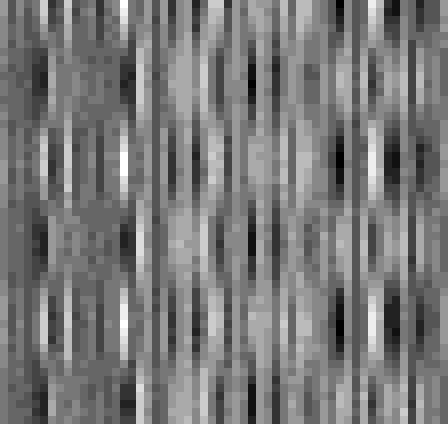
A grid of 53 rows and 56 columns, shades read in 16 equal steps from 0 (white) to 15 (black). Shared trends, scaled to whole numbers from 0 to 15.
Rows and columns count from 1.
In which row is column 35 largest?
9
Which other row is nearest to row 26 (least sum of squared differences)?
46
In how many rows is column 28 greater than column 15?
23
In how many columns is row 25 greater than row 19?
21
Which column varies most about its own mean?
16
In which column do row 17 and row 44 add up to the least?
47
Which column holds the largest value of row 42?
43
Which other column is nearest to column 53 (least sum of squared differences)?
49
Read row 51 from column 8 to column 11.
8 9 7 9
